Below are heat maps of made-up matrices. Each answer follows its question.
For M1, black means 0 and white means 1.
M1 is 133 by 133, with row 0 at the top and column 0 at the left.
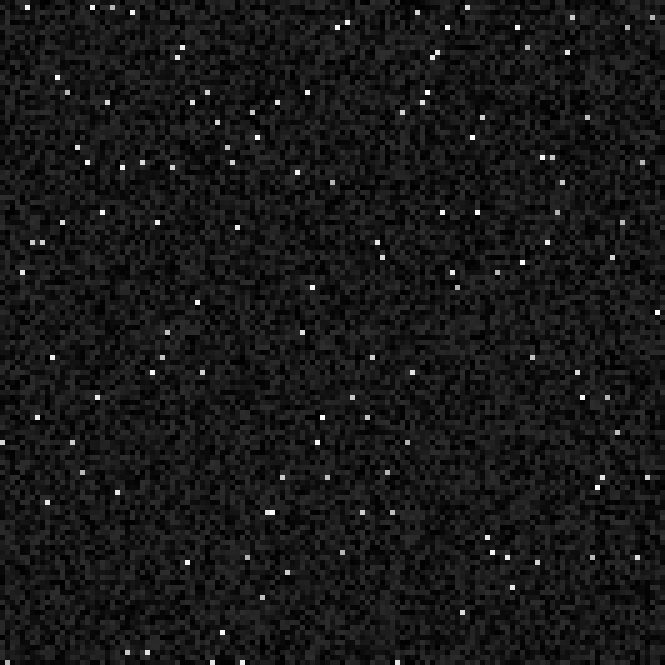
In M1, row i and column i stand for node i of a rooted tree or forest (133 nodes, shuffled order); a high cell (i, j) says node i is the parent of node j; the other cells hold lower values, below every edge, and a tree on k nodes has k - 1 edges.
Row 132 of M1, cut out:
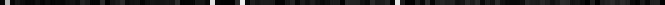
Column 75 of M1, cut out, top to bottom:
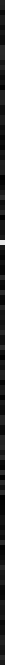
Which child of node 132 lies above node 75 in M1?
48
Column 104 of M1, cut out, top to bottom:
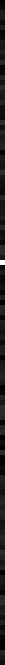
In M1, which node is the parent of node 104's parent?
119
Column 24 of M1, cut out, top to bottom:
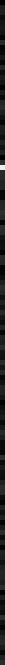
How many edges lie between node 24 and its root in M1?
5
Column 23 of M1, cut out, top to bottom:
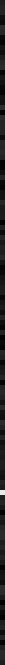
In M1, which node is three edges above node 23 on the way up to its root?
31
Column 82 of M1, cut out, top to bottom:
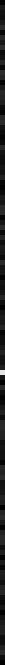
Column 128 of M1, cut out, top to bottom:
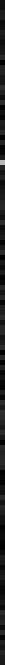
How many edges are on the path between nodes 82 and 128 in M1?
4
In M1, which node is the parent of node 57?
114
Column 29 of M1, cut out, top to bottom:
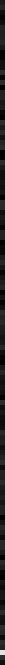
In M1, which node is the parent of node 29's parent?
3
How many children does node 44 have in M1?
3
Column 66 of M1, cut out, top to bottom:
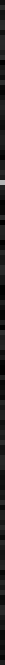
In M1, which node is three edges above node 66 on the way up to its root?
100
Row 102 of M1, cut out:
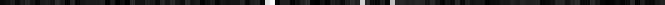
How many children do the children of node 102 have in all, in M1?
3
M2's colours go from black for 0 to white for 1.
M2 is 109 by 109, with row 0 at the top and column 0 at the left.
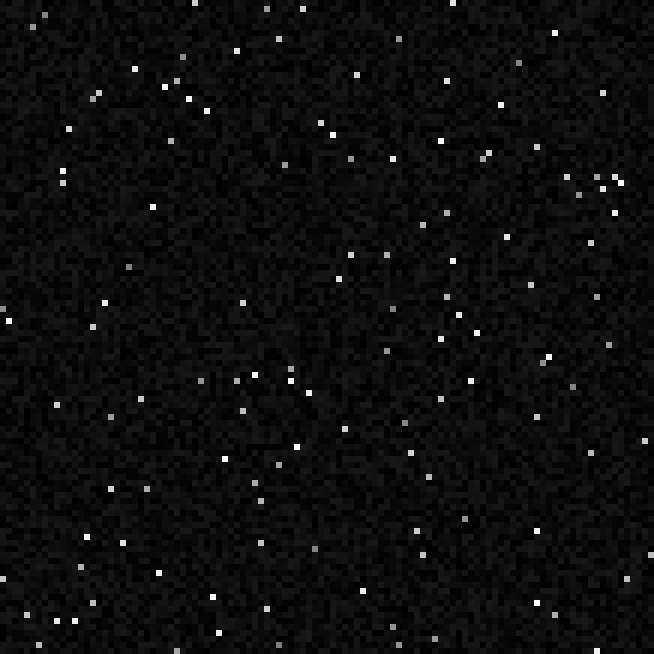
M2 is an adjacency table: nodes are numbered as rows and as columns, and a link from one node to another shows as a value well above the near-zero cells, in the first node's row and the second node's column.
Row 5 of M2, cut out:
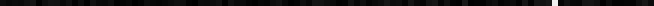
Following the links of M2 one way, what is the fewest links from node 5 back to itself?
6
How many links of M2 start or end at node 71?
2
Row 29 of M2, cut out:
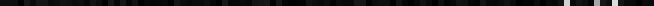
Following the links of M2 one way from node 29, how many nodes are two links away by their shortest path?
4
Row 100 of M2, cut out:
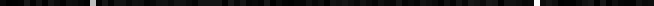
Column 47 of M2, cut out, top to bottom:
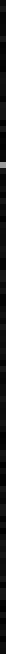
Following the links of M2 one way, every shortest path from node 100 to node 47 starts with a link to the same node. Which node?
node 89
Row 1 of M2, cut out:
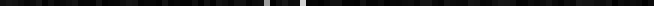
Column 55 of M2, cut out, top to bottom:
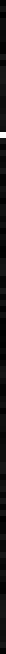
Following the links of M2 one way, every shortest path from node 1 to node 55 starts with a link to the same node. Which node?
node 44
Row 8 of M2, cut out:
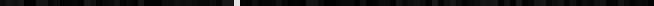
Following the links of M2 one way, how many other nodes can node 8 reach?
2
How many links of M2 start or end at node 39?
3
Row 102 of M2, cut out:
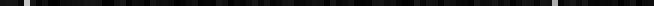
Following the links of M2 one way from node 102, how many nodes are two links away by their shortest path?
3
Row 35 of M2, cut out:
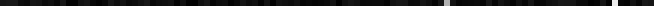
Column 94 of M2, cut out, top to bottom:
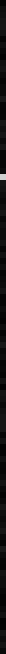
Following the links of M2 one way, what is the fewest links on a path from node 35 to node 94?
5
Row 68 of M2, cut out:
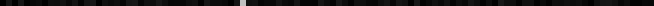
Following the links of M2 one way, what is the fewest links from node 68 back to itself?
7
